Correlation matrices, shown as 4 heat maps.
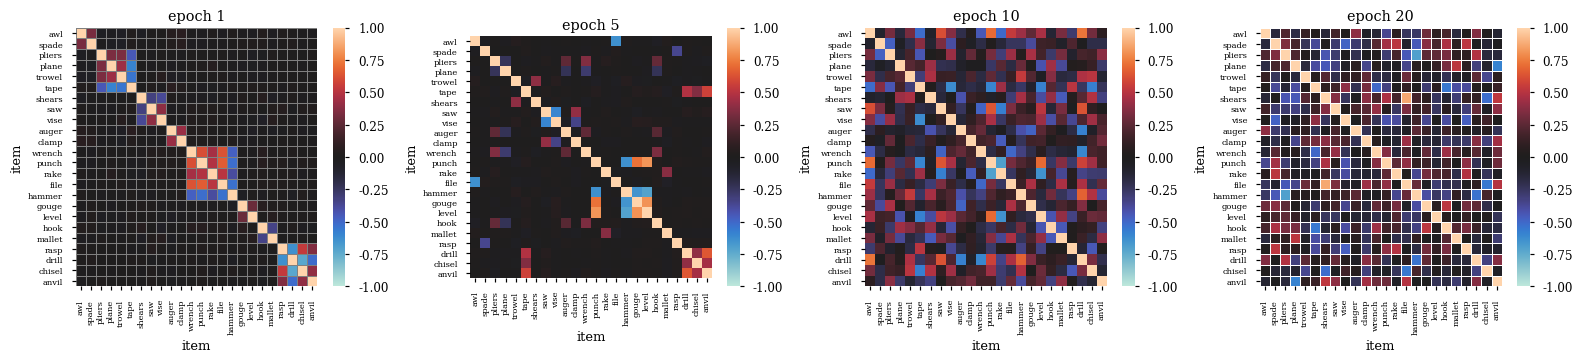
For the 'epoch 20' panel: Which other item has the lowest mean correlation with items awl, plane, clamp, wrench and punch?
tape
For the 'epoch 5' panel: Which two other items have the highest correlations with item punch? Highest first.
level, gouge
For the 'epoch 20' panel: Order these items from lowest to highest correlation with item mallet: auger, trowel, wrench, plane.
trowel, auger, wrench, plane
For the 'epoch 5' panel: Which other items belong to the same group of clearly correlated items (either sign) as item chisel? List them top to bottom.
tape, drill, anvil
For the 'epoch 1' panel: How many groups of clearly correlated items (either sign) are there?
8
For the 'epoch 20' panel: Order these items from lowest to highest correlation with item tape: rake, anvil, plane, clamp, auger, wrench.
wrench, plane, auger, rake, anvil, clamp
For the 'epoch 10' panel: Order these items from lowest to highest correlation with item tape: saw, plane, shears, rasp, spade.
saw, shears, plane, spade, rasp
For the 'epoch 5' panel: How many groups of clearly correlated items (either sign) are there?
8
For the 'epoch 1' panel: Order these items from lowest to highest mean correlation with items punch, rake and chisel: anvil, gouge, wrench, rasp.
gouge, anvil, rasp, wrench
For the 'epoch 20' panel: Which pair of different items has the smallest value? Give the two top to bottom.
pliers, hammer
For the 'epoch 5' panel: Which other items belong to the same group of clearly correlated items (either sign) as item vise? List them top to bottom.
saw, clamp
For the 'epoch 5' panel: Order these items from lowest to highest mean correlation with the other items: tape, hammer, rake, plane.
hammer, plane, rake, tape
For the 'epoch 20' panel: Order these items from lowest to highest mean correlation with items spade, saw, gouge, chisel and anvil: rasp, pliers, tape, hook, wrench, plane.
plane, tape, pliers, rasp, hook, wrench
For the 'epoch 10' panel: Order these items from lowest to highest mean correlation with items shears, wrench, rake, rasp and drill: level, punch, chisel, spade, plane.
level, punch, spade, chisel, plane
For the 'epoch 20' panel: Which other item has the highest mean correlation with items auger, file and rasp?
shears
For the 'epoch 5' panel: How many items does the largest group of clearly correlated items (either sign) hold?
5
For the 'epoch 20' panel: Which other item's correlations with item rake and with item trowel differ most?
spade
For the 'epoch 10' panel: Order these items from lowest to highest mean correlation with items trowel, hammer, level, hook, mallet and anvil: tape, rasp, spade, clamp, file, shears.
tape, rasp, spade, shears, clamp, file
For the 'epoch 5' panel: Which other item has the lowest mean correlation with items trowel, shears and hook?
plane
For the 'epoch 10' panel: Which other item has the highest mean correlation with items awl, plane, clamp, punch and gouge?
drill
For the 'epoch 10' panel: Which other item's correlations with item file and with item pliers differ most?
wrench
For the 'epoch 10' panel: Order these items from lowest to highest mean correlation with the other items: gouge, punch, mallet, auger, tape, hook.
tape, auger, hook, mallet, gouge, punch
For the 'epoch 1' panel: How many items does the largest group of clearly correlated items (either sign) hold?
5
